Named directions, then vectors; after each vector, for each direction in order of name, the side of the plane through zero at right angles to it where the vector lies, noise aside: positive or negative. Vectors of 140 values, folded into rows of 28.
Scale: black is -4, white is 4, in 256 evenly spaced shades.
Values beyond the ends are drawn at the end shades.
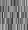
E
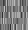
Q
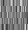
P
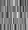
negative, negative, positive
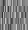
positive, positive, positive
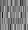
positive, negative, positive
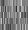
positive, positive, positive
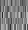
positive, negative, positive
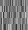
negative, negative, negative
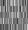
negative, positive, positive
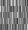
negative, positive, positive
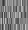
positive, positive, positive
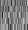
positive, negative, positive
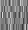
negative, positive, negative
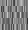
positive, positive, negative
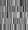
negative, negative, positive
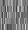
positive, positive, positive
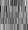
positive, negative, negative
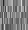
positive, positive, positive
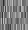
positive, positive, positive
